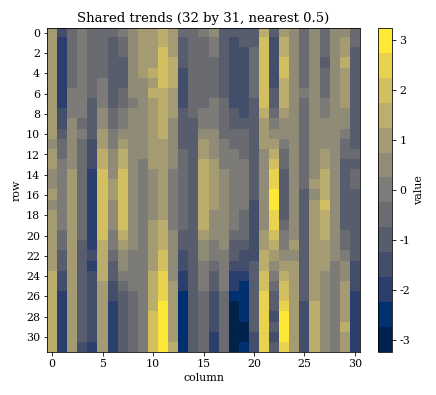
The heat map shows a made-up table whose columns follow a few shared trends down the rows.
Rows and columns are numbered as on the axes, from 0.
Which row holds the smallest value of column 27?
3
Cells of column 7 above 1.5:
6
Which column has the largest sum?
11
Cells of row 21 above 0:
16
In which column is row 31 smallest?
18
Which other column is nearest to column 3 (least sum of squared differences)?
25
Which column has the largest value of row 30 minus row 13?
23
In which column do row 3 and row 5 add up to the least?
1
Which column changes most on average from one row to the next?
22
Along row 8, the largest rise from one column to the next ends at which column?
21
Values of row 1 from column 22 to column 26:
-1.5 1.5 0.5 -0.5 0.5
